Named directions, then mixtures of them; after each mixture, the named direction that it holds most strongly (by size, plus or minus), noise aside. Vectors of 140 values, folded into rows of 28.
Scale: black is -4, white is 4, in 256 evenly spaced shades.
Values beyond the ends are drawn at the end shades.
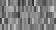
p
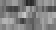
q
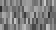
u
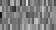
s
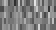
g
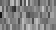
s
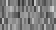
p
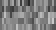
g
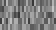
p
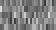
u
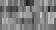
q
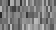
s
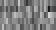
g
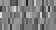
s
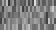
p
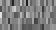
s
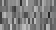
u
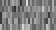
s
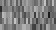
u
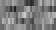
q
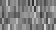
p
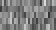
u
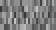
u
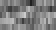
q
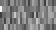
u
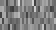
p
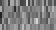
s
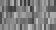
s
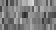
q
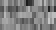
q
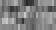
q
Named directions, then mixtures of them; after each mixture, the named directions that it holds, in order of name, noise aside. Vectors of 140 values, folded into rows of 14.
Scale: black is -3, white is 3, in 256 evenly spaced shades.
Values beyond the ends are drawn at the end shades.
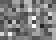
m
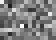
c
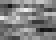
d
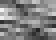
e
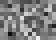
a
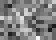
a, d, m.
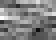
d, e.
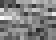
d, e.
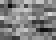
c, d.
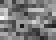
c, e.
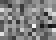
a, e, m.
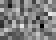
a, c, m.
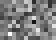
a, e, m.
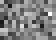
a, c, m.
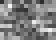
c, d, e.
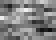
d.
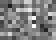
d, m.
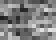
d, m.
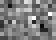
c, d, m.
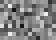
a, c.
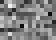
c.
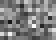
e, m.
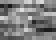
d.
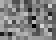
m.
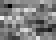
a, d.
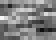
d.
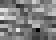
e.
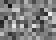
a, c, m.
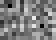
a, c, m.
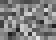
a.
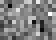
c, d, m.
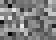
a, c, e.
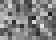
c, e, m.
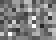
m.
